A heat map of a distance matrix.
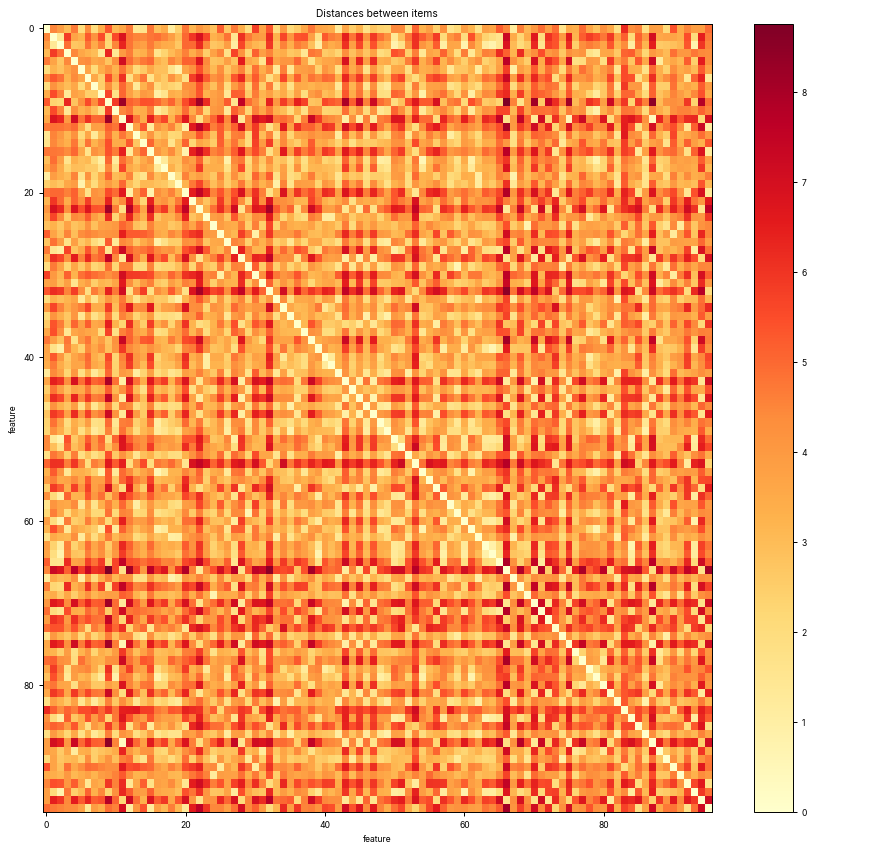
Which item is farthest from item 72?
9
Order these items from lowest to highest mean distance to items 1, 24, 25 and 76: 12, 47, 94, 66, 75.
12, 47, 94, 75, 66
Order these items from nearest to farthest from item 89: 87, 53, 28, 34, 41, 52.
41, 52, 34, 28, 87, 53
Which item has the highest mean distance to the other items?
66
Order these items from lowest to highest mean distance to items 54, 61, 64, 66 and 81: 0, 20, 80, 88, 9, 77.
0, 88, 80, 77, 20, 9
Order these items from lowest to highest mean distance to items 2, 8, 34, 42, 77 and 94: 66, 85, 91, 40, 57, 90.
40, 91, 57, 90, 85, 66
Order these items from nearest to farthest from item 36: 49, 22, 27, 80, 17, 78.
22, 78, 49, 17, 80, 27
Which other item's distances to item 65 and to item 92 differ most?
53
